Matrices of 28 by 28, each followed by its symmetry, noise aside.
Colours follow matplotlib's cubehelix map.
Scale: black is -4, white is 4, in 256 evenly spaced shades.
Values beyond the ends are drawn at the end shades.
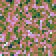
no symmetry.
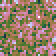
symmetric across the other diagonal.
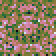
mirrored left to right.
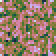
mirrored top to bottom.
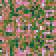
mirrored top to bottom.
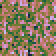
mirrored top to bottom.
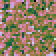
no symmetry.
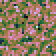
symmetric.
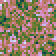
symmetric.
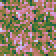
antisymmetric.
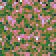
mirrored left to right.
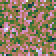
antisymmetric.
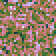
symmetric across the other diagonal.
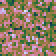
antisymmetric.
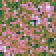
symmetric across the other diagonal.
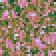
no symmetry.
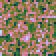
no symmetry.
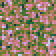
no symmetry.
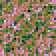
symmetric.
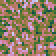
antisymmetric.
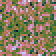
mirrored top to bottom.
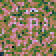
symmetric across the other diagonal.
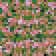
mirrored left to right.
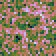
symmetric across the other diagonal.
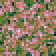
no symmetry.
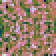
mirrored top to bottom.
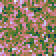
no symmetry.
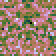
mirrored left to right.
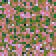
mirrored left to right.
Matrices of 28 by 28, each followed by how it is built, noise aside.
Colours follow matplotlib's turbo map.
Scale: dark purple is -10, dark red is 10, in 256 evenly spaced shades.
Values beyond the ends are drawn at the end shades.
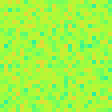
repeating rows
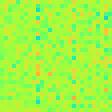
uneven columns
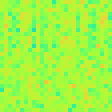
blocks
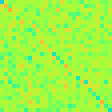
diagonal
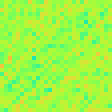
Hankel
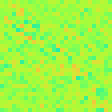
banded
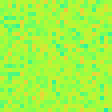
repeating rows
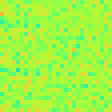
repeating rows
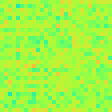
blocks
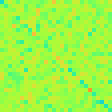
diagonal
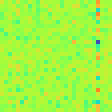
uneven columns
